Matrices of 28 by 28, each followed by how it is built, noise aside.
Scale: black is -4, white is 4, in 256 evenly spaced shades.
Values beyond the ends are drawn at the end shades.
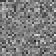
low rank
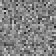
repeating columns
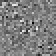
block diagonal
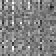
low rank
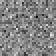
repeating columns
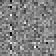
uneven columns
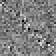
banded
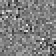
block diagonal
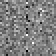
uneven columns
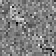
banded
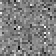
uneven columns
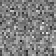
repeating columns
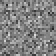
repeating columns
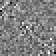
block diagonal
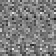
repeating columns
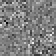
block diagonal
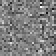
uneven columns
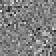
block diagonal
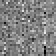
uneven columns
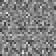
repeating columns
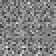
repeating columns
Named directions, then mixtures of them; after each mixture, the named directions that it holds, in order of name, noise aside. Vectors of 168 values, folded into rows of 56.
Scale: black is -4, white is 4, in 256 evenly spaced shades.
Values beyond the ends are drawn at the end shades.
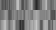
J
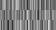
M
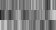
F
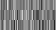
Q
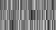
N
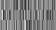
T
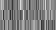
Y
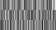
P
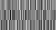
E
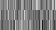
J, P, Q.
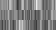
J, P.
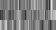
F.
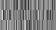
T.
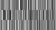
E, N, T.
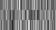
E, M, N.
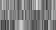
J, M, P.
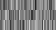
J, N, P.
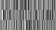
T.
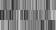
F, Y.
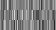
Q.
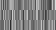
P, Y.
